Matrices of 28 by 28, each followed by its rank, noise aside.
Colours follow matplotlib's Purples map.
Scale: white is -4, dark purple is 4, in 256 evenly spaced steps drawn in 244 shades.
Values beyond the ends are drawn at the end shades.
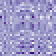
three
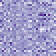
four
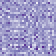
five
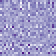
three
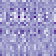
three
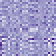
three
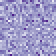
six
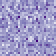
four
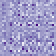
four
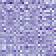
four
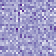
six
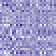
three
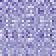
four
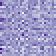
four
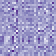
three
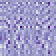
three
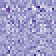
four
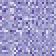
six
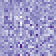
five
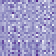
four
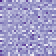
five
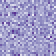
four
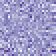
four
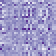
three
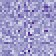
five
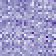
five
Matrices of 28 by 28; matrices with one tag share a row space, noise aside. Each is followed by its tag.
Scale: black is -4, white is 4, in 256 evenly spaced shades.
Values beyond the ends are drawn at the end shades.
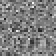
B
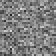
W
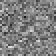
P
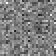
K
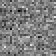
W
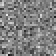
P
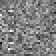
P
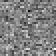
K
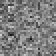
P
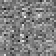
K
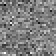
W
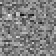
B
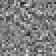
K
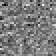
P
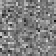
P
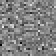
P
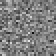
B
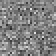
W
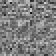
W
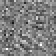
K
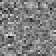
P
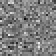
P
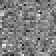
P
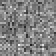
W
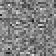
B
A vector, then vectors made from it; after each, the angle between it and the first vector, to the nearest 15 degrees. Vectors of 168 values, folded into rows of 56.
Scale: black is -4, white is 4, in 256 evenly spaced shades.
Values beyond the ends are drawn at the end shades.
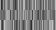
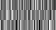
60 degrees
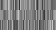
75 degrees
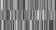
150 degrees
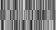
15 degrees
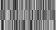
15 degrees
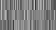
120 degrees
